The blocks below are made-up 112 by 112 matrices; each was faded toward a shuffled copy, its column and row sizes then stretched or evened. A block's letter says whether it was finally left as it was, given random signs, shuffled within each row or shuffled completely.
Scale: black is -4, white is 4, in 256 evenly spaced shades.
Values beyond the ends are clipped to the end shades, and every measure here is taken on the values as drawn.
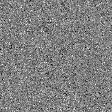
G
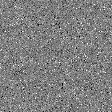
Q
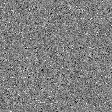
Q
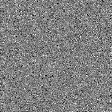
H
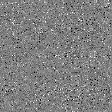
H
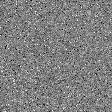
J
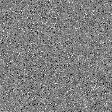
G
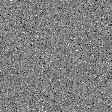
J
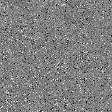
G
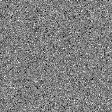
G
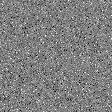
J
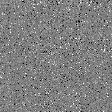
H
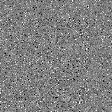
H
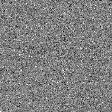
G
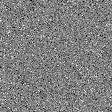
J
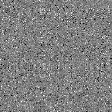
H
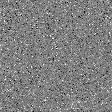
J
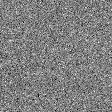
J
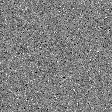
J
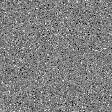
Q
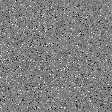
Q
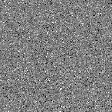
H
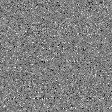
Q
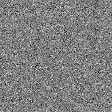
Q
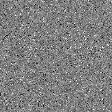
G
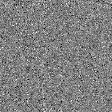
G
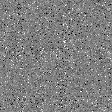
H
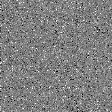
G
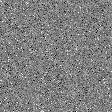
J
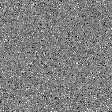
Q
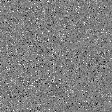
G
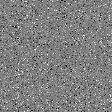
G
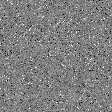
J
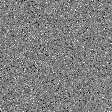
J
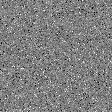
J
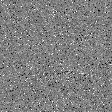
Q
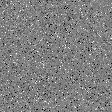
J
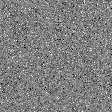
J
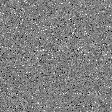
Q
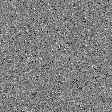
J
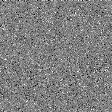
Q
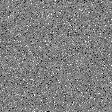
Q
